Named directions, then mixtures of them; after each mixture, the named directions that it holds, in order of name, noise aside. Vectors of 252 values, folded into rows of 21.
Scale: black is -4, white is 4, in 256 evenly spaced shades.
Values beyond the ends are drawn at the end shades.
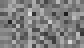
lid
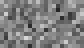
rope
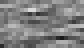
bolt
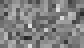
rope.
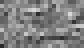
bolt, rope.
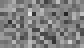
lid.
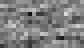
bolt, lid.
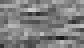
bolt.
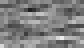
bolt.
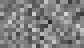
lid, rope.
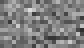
bolt, lid.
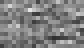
bolt, lid.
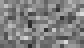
bolt, rope.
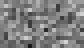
bolt, rope.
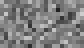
rope.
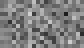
lid.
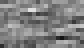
bolt.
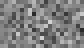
lid, rope.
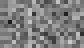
lid.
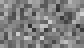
lid, rope.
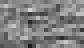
bolt, rope.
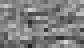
bolt, rope.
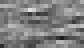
bolt.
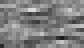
bolt.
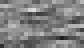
bolt.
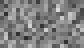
rope.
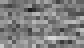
bolt, lid.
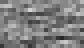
bolt, rope.
